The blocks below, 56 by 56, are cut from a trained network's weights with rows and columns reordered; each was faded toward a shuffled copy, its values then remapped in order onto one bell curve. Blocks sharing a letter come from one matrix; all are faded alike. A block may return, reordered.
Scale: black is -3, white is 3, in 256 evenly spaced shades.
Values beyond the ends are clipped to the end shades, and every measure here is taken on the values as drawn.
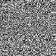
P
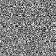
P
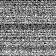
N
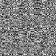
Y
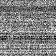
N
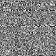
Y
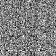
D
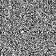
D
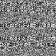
Y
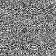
P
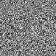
P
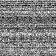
N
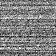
N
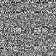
Y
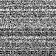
N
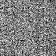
D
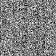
D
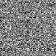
P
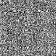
D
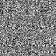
P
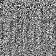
D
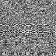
Y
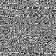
P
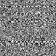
Y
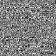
Y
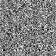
D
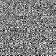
Y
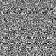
P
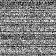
N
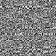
P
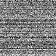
N
